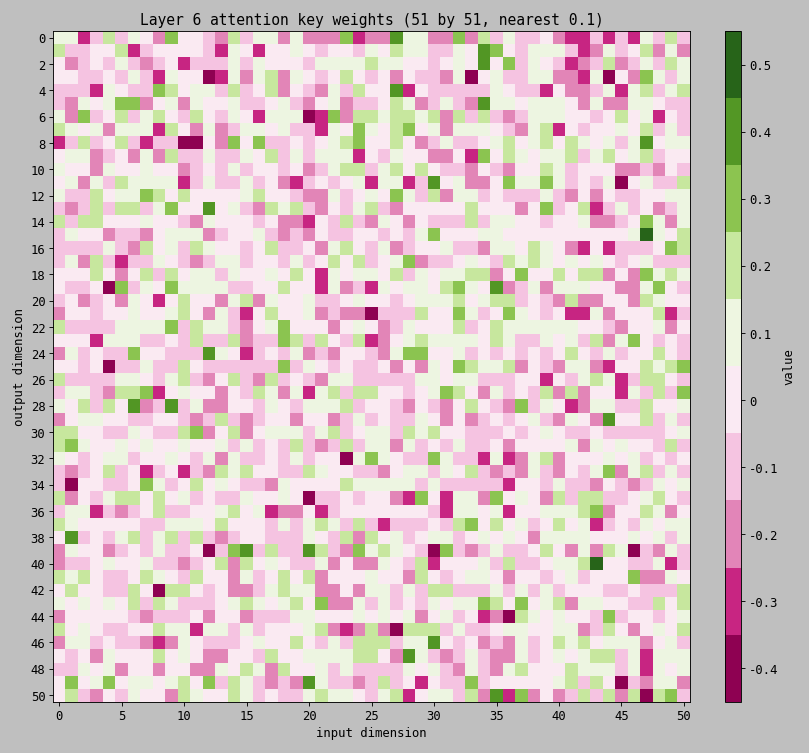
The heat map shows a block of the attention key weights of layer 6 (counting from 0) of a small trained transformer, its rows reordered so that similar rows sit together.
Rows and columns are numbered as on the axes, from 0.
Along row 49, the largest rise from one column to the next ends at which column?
20
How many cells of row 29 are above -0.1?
27
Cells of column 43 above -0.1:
32
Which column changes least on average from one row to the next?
38
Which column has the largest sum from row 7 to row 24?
47
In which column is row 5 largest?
34
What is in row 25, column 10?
0.2
